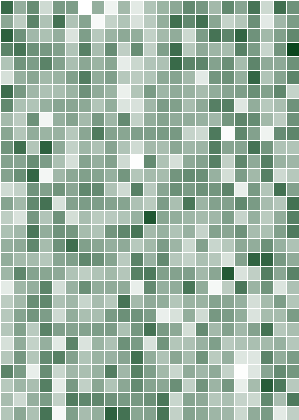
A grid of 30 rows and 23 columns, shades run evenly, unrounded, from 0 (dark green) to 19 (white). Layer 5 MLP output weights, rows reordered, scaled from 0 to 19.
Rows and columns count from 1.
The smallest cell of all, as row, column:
4, 23
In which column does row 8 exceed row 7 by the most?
19
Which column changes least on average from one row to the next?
13
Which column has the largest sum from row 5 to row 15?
11
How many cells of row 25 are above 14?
5
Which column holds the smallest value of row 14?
22
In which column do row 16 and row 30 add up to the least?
12
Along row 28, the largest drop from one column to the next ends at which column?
21
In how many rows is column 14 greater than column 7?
15
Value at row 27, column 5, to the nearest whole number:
15
